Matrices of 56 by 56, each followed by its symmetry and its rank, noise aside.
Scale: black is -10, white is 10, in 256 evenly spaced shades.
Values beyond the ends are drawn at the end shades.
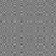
no symmetry, rank two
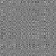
no symmetry, rank three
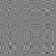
antisymmetric, rank two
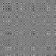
symmetric, rank two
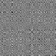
symmetric, rank three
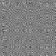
no symmetry, rank three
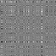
no symmetry, rank two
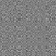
no symmetry, rank four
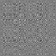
symmetric, rank three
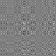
no symmetry, rank two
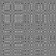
symmetric, rank two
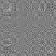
symmetric, rank four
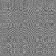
antisymmetric, rank four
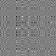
no symmetry, rank two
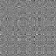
antisymmetric, rank four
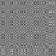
symmetric, rank two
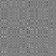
no symmetry, rank two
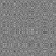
no symmetry, rank four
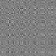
antisymmetric, rank two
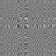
antisymmetric, rank two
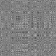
symmetric, rank four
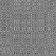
no symmetry, rank three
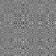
no symmetry, rank two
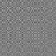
symmetric, rank two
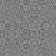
antisymmetric, rank four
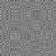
antisymmetric, rank four
